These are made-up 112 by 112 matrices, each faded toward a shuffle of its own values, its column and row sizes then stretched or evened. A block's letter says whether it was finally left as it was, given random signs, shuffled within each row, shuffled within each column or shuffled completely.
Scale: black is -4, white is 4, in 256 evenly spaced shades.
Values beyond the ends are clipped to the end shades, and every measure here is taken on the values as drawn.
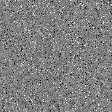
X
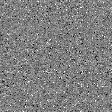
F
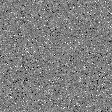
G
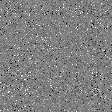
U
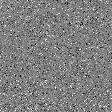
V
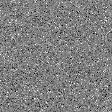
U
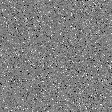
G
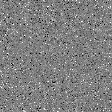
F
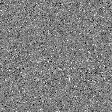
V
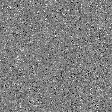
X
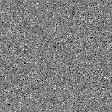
F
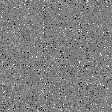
F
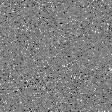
V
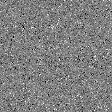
U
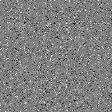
F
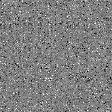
F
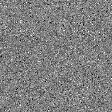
F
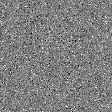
X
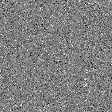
X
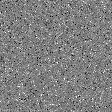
G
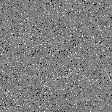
V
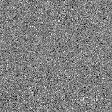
F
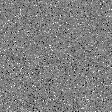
V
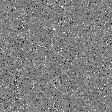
X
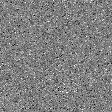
V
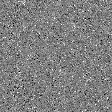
X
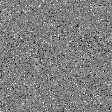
V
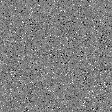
U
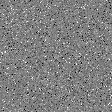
G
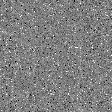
X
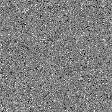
X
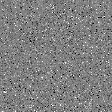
F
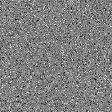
F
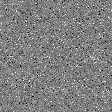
G
